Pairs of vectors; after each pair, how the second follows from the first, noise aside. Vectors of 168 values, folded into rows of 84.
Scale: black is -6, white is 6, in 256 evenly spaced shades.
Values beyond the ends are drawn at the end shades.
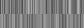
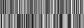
wrapped around, negated, scaled up.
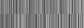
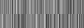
negated.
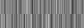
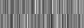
reversed.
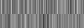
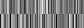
wrapped around, negated, scaled up.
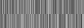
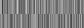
reversed.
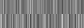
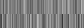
negated.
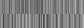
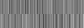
partly zeroed.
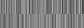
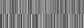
reversed.
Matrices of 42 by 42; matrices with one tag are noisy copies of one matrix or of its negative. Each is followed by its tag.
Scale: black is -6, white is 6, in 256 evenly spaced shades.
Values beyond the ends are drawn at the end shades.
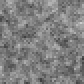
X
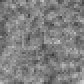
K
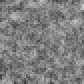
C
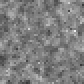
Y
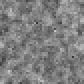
Y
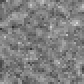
C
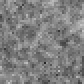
X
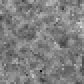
X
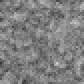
C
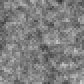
K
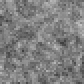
X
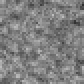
C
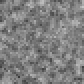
C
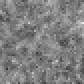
X
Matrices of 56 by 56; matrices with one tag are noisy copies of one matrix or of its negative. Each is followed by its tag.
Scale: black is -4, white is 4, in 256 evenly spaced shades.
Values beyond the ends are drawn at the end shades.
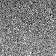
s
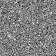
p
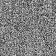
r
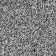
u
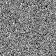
p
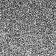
s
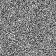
p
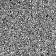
u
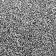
s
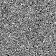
p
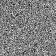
u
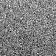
s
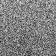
s
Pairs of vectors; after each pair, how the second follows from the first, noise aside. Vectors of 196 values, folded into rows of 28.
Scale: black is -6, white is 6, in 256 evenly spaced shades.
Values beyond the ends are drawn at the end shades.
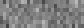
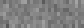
shrunk.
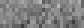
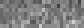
negated.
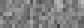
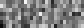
reversed, negated, scaled up.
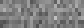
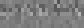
negated, partly zeroed.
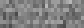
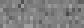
reversed, partly zeroed.
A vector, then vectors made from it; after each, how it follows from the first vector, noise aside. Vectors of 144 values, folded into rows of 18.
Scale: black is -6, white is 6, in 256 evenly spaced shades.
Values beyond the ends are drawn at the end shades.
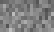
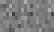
negated, partly zeroed.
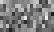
negated, scaled up.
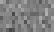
negated, partly zeroed.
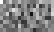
wrapped around, scaled up.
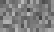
reversed, negated.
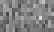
reversed.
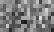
negated, scaled up.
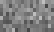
reversed.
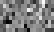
reversed, scaled up.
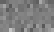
partly zeroed.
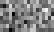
negated, scaled up.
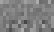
negated, partly zeroed.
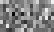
negated, scaled up.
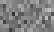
negated.
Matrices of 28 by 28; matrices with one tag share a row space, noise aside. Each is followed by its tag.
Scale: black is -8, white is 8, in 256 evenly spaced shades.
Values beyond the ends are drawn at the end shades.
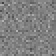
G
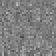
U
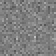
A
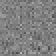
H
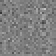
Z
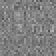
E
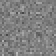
U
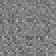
G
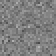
U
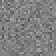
U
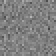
G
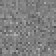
A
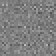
E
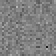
U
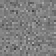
A
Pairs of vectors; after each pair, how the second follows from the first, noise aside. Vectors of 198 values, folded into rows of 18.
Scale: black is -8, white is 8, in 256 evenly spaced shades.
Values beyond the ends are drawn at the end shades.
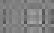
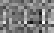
negated, scaled up.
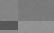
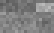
reversed, negated.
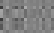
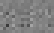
wrapped around, partly zeroed.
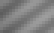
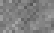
wrapped around, partly zeroed.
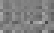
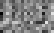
negated, scaled up.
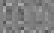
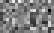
reversed, scaled up.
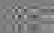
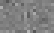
wrapped around, partly zeroed.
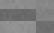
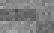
copied.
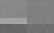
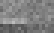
copied.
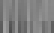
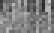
reversed, scaled up.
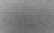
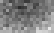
reversed, scaled up.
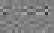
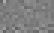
wrapped around, negated, shrunk.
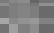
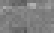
wrapped around, partly zeroed.
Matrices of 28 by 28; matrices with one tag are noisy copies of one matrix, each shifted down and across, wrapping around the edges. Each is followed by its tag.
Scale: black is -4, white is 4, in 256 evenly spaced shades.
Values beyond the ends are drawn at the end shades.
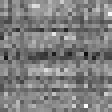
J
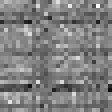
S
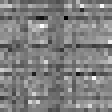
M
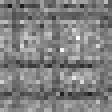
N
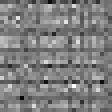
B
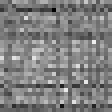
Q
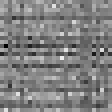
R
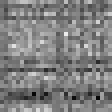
J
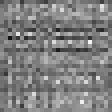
R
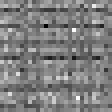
B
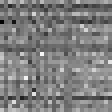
Q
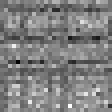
N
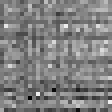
R
